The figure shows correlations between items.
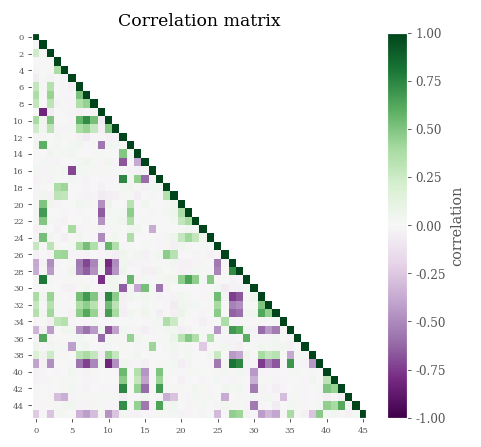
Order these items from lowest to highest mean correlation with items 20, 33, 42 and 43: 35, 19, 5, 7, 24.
35, 19, 5, 24, 7
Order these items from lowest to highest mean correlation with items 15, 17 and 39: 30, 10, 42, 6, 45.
10, 6, 30, 42, 45
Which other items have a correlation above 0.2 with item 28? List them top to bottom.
27, 35, 39, 45
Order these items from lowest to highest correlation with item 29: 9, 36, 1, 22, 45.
9, 45, 22, 36, 1
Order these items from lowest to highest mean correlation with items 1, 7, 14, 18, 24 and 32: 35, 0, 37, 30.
35, 30, 37, 0
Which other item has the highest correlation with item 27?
39
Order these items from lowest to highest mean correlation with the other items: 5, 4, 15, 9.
9, 15, 5, 4
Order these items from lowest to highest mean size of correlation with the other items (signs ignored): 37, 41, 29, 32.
37, 41, 29, 32
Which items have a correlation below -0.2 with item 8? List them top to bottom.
27, 28, 35, 39, 45
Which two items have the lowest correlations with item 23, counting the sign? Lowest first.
16, 37
